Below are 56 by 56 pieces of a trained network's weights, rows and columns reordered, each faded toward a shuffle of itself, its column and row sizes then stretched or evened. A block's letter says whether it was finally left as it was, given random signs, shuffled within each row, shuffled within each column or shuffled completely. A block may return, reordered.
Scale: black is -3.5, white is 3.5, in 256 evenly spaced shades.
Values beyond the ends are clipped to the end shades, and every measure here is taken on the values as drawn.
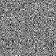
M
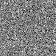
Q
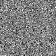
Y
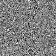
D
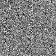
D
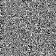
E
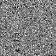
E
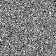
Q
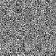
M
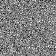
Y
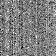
D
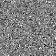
Y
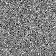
Q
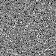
Y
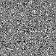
E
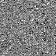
E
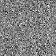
E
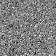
Y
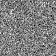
Q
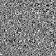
M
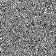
E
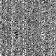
M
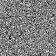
D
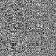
M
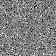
Q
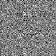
M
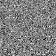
Y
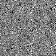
E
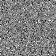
Y
